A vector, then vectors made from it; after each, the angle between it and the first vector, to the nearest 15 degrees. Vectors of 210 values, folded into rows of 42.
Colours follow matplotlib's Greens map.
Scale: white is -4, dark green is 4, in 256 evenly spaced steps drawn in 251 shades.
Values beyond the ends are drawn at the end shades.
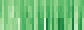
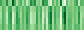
105 degrees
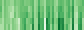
15 degrees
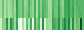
75 degrees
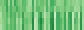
75 degrees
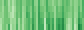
45 degrees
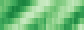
105 degrees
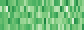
120 degrees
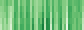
60 degrees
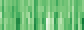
135 degrees
